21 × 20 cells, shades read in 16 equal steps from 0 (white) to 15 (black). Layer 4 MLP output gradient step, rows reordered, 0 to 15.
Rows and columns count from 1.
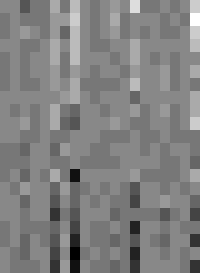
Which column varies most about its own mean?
8
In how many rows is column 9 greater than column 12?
6
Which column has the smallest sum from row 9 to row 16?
20
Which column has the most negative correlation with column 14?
18
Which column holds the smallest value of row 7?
14
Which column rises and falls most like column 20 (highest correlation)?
12
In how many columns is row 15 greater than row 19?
3
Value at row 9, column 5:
7
